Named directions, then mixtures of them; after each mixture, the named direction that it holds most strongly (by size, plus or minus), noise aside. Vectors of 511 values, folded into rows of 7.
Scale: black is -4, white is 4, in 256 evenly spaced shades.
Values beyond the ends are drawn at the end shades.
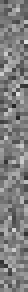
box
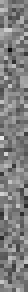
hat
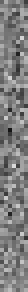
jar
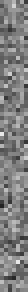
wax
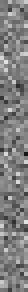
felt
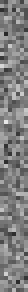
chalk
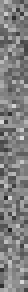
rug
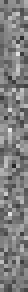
jar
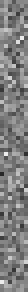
hat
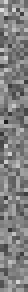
chalk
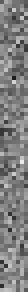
rug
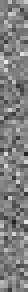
felt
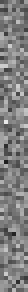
chalk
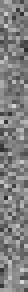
rug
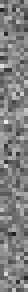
chalk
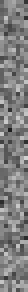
wax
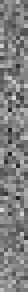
jar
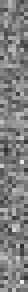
rug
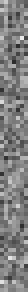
hat
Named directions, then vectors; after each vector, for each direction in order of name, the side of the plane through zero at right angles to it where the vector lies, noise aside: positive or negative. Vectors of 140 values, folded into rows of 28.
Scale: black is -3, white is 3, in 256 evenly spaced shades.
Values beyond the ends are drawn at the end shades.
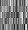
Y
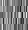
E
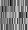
negative, negative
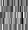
positive, negative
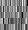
positive, negative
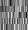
negative, negative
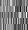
positive, positive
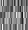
positive, negative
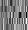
negative, negative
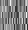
positive, positive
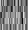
positive, negative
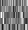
negative, positive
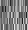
negative, negative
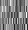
positive, positive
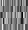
positive, negative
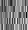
negative, negative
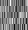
positive, positive
